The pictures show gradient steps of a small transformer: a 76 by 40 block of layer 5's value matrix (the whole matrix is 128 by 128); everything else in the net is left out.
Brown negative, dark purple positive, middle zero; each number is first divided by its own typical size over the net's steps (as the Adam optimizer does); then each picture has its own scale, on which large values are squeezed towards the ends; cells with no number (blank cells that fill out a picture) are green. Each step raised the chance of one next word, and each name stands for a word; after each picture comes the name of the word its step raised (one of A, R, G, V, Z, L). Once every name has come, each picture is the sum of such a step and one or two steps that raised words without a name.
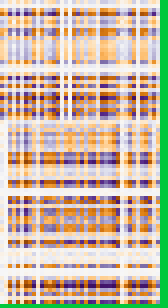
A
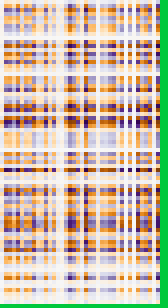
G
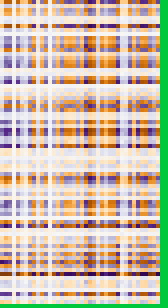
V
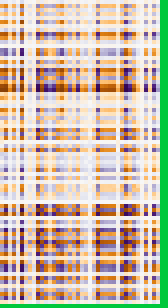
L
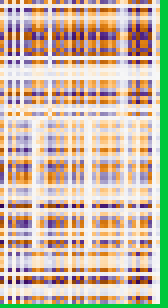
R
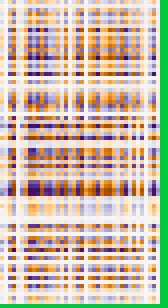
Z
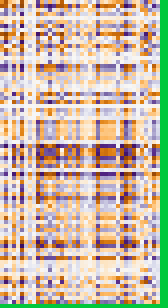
R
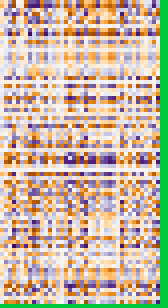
A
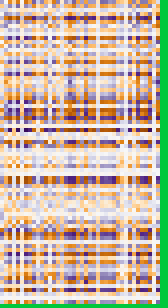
V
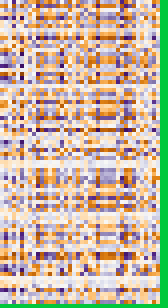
V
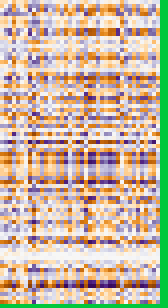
A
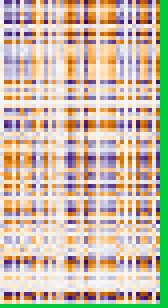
L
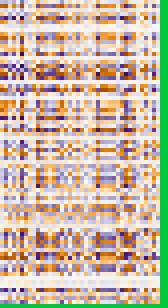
L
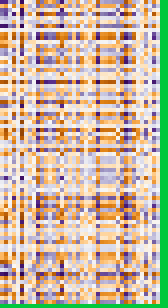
V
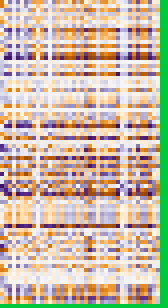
Z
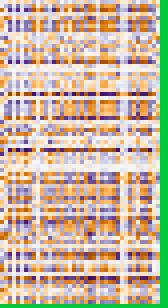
R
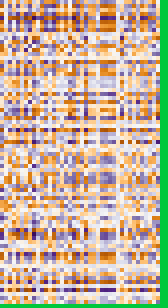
R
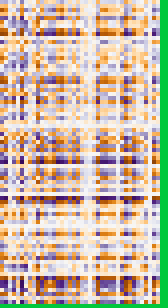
A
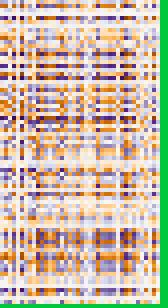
G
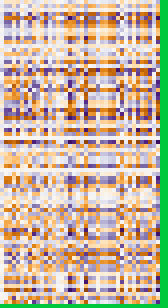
L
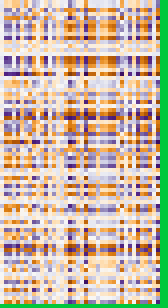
Z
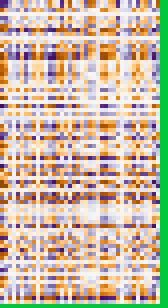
Z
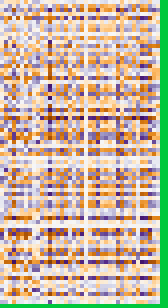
G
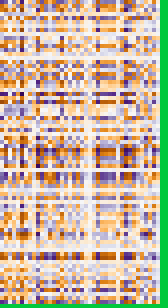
R
